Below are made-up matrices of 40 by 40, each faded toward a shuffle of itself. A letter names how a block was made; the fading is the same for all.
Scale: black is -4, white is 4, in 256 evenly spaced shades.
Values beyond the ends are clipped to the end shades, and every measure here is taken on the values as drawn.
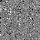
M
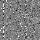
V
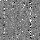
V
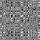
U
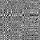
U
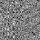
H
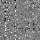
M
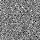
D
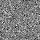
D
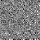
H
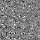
M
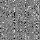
V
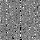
V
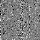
V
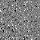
M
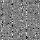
V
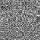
H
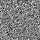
D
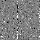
M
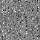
M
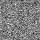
D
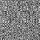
H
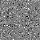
M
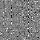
V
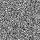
D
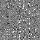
M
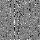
V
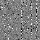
V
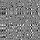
U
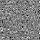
H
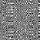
U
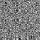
H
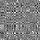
U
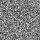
D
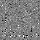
M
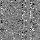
V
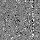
M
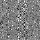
V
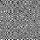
U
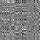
U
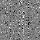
M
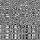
U
